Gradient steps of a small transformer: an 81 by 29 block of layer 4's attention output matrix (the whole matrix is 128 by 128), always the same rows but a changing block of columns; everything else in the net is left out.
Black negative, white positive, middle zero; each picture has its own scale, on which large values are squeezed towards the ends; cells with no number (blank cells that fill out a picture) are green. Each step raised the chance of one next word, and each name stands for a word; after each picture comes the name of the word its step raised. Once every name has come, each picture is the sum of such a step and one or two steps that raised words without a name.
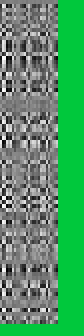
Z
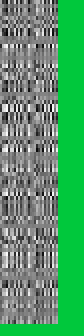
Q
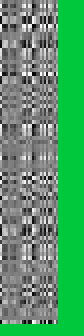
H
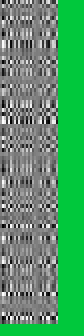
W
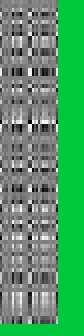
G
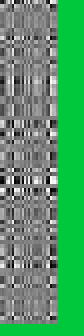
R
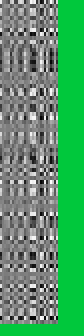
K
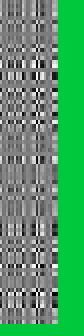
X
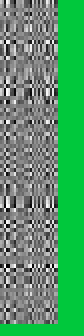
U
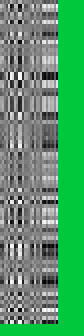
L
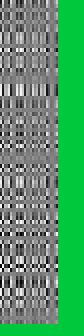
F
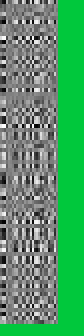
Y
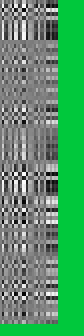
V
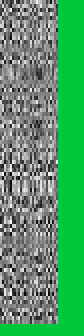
V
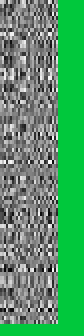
Z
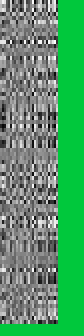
L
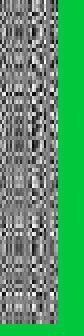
X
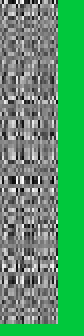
R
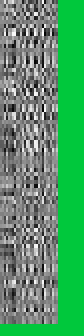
Q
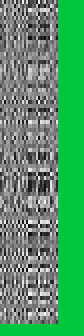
V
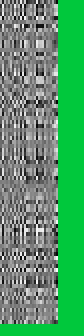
H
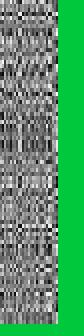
X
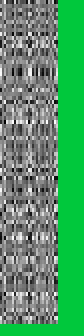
G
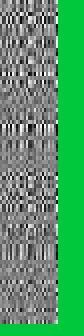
H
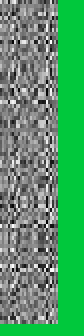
U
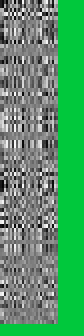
V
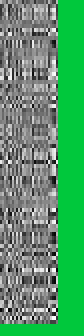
W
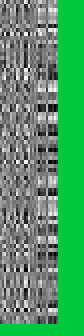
Q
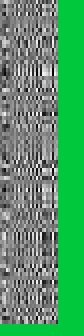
G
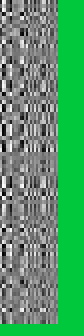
Q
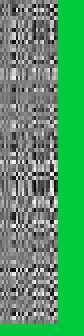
V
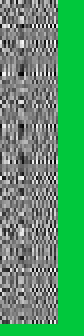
H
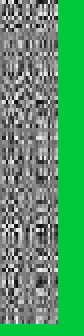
H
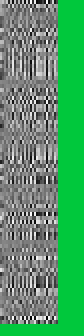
K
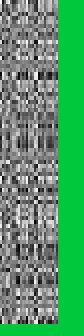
L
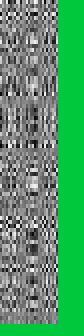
F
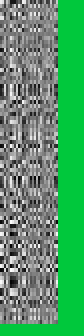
F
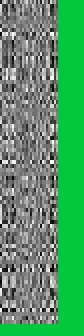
Z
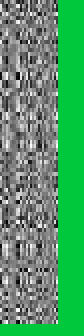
L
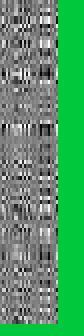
H
